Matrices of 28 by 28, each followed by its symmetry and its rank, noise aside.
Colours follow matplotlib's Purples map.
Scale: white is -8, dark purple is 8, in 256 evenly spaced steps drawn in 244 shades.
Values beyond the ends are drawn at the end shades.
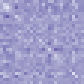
symmetric, rank four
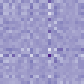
no symmetry, rank two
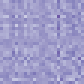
no symmetry, rank three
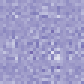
symmetric, rank four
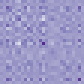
symmetric, rank three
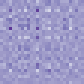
no symmetry, rank two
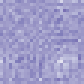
symmetric, rank three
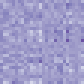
no symmetry, rank three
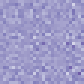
no symmetry, rank three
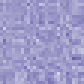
antisymmetric, rank four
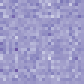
no symmetry, rank four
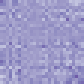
no symmetry, rank four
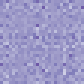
no symmetry, rank four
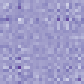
symmetric, rank three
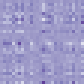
antisymmetric, rank two
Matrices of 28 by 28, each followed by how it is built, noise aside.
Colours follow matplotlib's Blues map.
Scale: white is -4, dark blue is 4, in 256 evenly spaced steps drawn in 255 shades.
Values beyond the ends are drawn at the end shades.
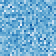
banded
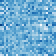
low rank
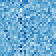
uneven columns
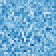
low rank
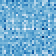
low rank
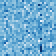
uneven columns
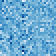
uneven columns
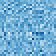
low rank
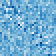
banded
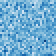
repeating columns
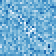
banded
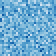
repeating columns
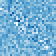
banded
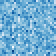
uneven columns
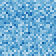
repeating columns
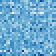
low rank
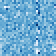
uneven columns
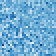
lower triangular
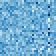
uneven columns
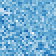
lower triangular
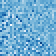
lower triangular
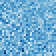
lower triangular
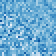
lower triangular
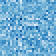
low rank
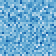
repeating columns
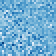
lower triangular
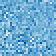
lower triangular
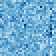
uneven columns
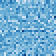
low rank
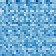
repeating columns
